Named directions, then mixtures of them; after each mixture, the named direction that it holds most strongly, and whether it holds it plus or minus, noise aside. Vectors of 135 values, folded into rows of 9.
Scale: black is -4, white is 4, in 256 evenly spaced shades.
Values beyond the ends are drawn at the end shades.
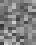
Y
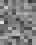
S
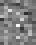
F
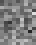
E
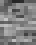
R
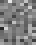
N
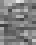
R, minus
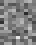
S, minus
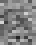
S, plus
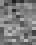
R, plus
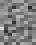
Y, minus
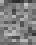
R, plus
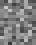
F, plus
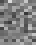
N, plus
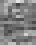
R, minus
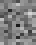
F, minus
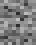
F, minus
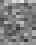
R, minus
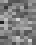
S, minus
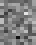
F, minus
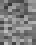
R, plus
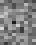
Y, minus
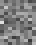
S, plus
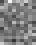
N, plus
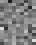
N, minus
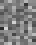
N, plus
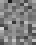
N, minus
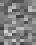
Y, plus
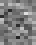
F, minus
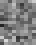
Y, plus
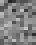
R, plus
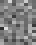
N, plus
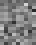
Y, minus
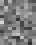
S, plus
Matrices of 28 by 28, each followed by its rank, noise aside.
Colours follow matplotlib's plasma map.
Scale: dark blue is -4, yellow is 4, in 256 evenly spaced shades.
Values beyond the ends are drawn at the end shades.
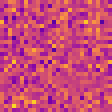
six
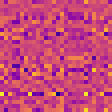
four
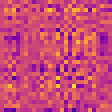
four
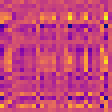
two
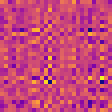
three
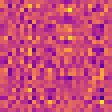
three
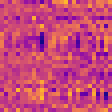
four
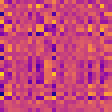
two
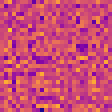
six
